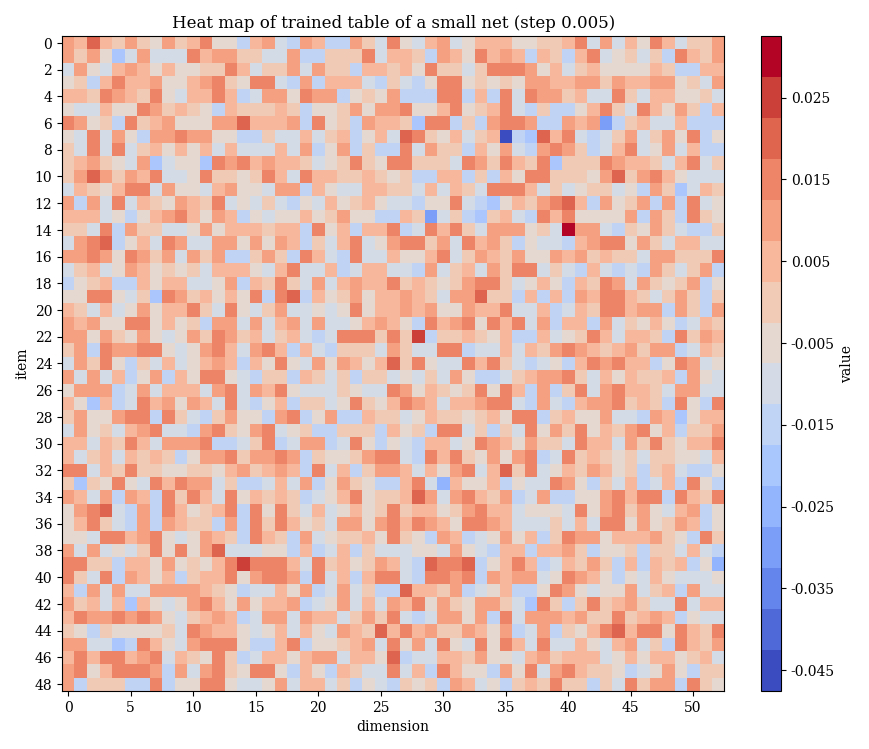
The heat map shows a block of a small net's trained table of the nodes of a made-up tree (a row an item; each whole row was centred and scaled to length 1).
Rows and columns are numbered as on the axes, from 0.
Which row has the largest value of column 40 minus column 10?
14
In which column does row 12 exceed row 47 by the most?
50
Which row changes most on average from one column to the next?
8
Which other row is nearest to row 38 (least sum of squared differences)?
25
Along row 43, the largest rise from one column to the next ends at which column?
35
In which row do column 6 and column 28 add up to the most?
22
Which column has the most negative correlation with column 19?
18
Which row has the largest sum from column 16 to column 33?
36
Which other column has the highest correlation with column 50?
9
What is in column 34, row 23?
-0.01
